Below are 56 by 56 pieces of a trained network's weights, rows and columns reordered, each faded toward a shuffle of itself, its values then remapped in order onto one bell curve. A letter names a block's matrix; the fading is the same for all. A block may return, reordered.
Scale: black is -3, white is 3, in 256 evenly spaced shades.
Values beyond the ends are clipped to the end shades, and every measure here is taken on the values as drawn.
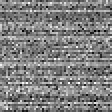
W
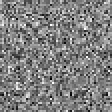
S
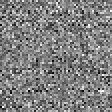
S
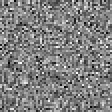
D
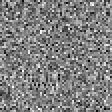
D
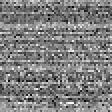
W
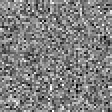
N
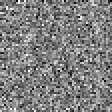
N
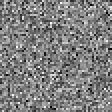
N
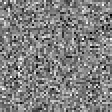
N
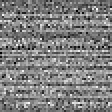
W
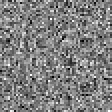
D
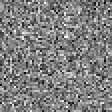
N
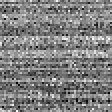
W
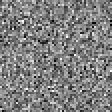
N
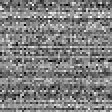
W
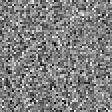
N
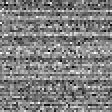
W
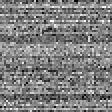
W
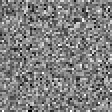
N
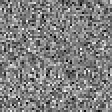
D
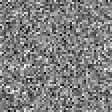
N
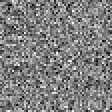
D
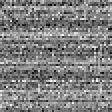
W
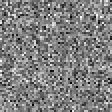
N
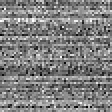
W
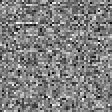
S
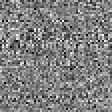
S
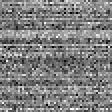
W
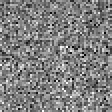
N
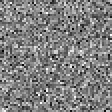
N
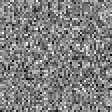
D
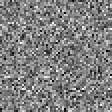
D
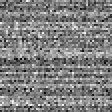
W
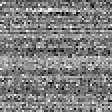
W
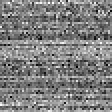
W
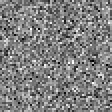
N
